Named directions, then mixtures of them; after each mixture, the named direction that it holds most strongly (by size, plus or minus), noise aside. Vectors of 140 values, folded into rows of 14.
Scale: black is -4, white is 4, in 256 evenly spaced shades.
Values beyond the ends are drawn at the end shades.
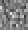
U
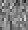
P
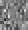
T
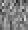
P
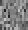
T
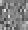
T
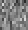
P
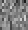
P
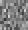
T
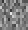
U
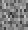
U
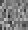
T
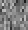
P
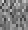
P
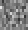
U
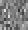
T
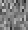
P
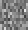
T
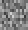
U
